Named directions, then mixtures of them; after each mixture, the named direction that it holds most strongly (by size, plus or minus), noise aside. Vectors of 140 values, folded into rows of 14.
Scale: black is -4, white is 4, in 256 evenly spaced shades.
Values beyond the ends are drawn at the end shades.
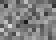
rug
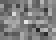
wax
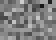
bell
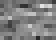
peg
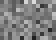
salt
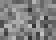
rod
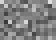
rug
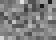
bell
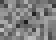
rug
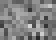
rod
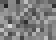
rug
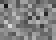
rug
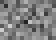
rug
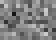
wax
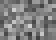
rod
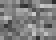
peg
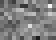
peg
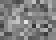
wax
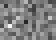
rug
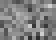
rod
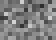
bell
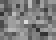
wax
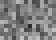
rod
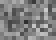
wax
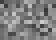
wax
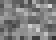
peg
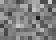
bell
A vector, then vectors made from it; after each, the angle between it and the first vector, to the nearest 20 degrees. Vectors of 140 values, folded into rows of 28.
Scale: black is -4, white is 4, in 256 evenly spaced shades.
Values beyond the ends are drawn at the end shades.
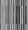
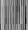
40 degrees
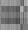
60 degrees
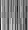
60 degrees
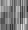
140 degrees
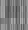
40 degrees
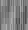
40 degrees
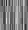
120 degrees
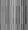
40 degrees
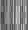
160 degrees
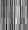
140 degrees
